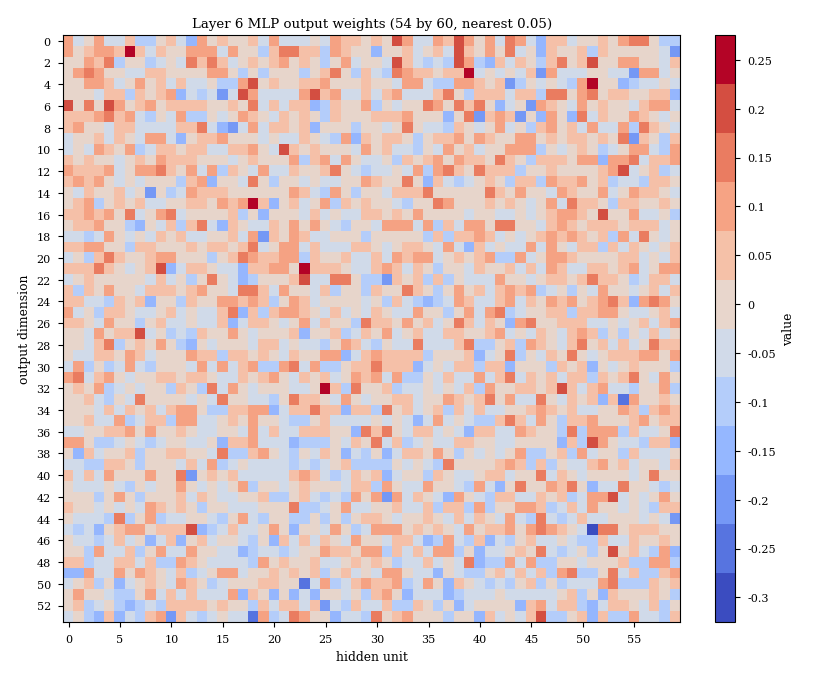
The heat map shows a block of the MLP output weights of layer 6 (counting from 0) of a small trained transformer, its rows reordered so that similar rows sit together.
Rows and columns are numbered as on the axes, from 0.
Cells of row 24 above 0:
28
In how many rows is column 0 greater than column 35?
28
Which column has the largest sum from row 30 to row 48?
46
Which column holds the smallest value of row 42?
31
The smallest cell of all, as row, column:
45, 51
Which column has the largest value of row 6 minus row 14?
8
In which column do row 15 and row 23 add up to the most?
18
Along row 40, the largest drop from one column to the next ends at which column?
12
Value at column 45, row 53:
0.05
